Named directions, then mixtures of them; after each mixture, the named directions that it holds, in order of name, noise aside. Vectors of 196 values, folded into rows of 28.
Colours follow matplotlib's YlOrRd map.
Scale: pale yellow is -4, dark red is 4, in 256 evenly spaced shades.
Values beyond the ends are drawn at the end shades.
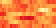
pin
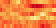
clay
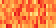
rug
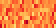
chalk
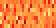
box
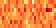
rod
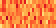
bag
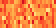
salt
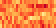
bag, chalk, clay.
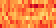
chalk, clay, rod.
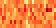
rod.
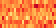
chalk, clay, rod.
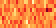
rod.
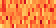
bag.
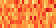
chalk, rod, rug.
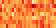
clay, rod, rug.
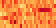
bag, pin, salt.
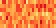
bag, clay, rug.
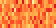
chalk, rod, rug.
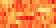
pin.
